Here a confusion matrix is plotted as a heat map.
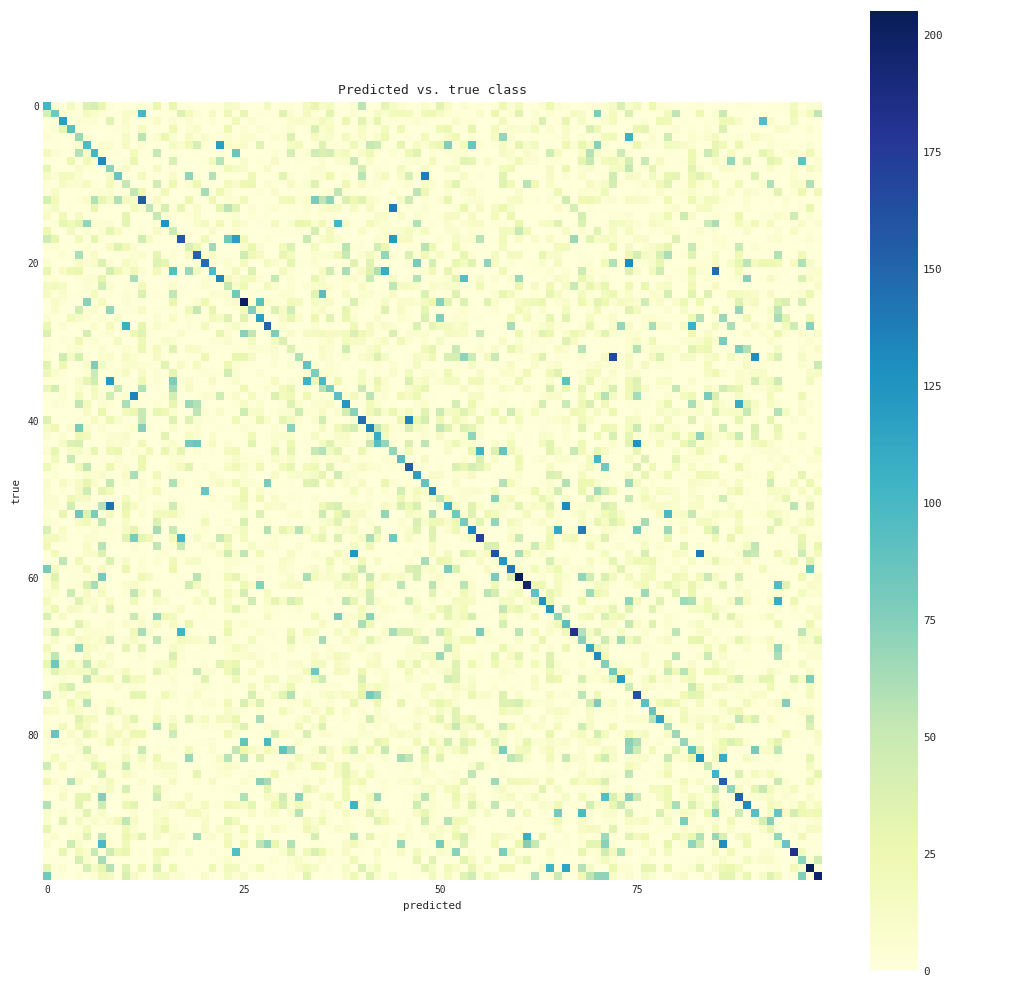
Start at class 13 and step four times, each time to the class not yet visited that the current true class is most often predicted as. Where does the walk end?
24
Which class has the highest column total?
74
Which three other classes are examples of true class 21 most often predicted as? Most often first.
85, 43, 16
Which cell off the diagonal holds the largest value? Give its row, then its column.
32, 72
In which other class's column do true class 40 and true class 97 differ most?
46
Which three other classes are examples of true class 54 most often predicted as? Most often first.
68, 65, 75
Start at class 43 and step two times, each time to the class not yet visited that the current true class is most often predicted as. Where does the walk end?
41
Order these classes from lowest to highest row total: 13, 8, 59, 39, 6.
8, 13, 59, 6, 39
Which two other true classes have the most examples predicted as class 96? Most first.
7, 98
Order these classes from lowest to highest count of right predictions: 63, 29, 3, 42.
29, 3, 42, 63
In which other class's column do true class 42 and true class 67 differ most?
17
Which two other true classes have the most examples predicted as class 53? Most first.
22, 32
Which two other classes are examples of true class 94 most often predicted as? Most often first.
86, 7
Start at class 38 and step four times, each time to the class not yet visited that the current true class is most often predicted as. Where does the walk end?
12
